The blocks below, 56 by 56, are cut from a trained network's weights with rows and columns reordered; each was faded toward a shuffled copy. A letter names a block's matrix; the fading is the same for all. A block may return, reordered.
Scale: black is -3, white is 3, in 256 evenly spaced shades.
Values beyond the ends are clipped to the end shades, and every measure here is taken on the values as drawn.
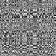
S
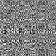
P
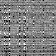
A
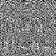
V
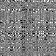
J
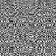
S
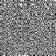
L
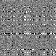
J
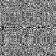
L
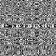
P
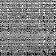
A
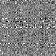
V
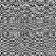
S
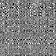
J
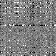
J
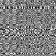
P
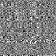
V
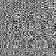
P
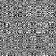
P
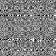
L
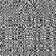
P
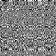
P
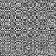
S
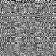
S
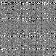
J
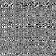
J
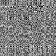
L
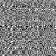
V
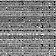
A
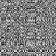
S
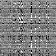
A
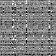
A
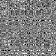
V
